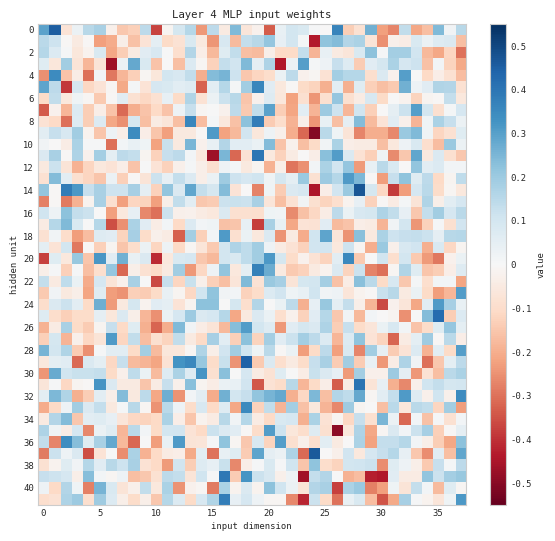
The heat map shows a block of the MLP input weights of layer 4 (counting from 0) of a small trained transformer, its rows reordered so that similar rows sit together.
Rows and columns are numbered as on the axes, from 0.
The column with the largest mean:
16
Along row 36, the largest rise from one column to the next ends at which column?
2
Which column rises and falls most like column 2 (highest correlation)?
14
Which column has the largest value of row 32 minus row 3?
21
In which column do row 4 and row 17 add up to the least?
6
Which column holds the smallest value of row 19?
3
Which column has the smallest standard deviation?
9
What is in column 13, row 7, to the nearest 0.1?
0.1
